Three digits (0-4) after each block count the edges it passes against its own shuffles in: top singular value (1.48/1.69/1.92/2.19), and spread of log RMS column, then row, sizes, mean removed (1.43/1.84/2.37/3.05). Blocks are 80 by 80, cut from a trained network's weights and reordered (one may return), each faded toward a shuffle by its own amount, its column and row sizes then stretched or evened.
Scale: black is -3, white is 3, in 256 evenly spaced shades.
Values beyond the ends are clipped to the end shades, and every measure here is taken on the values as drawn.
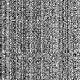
4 1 0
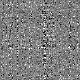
0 4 1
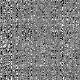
1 4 0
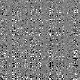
4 4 3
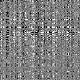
4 3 4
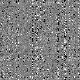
0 4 1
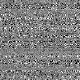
1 1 4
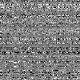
2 0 4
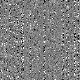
0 4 0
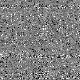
2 1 3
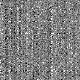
2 2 2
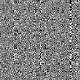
3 3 2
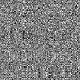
3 2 1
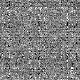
2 3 1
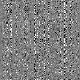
3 4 0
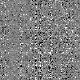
1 4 2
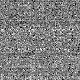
1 1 1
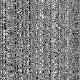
3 4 0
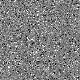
1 1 0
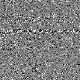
3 1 3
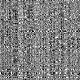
3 0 3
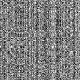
4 0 1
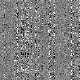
1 4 1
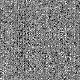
1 1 1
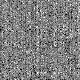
1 0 1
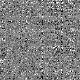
0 3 2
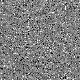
0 1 0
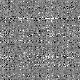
1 2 4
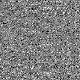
2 0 2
